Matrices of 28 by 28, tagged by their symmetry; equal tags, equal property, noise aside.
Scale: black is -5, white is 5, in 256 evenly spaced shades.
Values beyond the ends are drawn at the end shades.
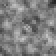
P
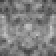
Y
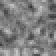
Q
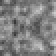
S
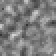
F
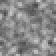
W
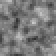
P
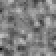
Q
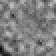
P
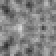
S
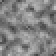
W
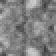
S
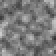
W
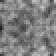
S
